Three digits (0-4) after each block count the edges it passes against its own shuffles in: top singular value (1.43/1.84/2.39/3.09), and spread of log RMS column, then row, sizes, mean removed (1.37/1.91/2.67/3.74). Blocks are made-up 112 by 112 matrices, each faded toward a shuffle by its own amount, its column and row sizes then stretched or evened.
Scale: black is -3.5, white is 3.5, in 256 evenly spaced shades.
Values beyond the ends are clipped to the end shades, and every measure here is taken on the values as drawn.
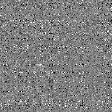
1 2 3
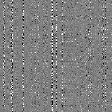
3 4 1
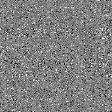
0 2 2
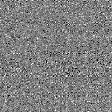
2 1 2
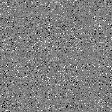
2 2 2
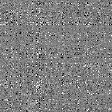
1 3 3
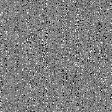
1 3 0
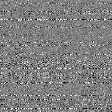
3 1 4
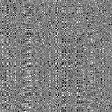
4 3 1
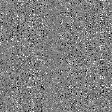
1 3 1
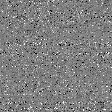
0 0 3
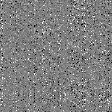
1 3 1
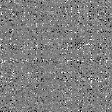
0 3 3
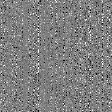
0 4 0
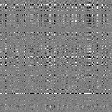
4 3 4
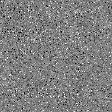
0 1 2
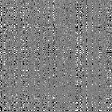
3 4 3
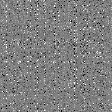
0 3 2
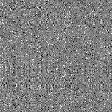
3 1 0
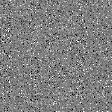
0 2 1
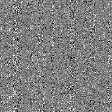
0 3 1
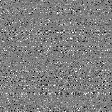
2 0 3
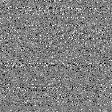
1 0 3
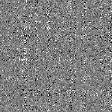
0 3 3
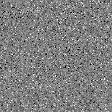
1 1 1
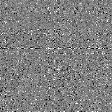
2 2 3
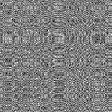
4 1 0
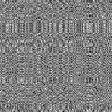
4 2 0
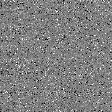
1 1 1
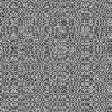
4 1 2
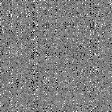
1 3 2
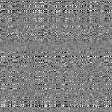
4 2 4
